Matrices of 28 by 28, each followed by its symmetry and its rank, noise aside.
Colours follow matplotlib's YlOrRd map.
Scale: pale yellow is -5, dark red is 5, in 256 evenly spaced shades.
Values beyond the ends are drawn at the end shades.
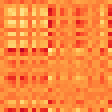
symmetric, rank one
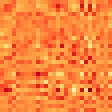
no symmetry, rank three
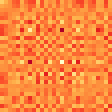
symmetric, rank two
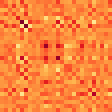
symmetric, rank three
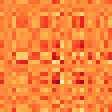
no symmetry, rank two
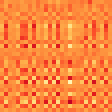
no symmetry, rank one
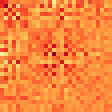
symmetric, rank three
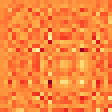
symmetric, rank three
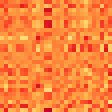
no symmetry, rank three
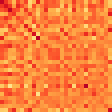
symmetric, rank three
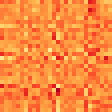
no symmetry, rank three
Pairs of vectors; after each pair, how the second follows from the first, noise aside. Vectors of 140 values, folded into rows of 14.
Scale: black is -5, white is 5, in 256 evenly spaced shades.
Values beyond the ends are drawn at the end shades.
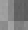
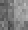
negated.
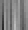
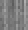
reversed, negated, shrunk.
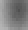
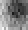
scaled up.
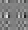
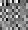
wrapped around, scaled up.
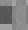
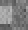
negated.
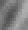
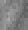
negated, shrunk.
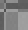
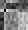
scaled up.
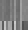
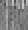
reversed, partly zeroed.
